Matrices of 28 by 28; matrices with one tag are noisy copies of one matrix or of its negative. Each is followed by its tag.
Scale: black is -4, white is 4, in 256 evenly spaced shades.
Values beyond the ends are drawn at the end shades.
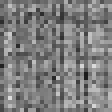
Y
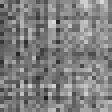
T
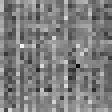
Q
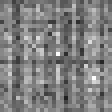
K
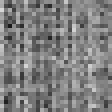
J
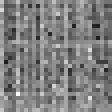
Q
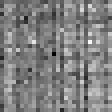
Y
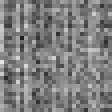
J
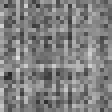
J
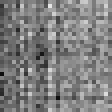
T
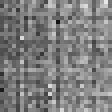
T
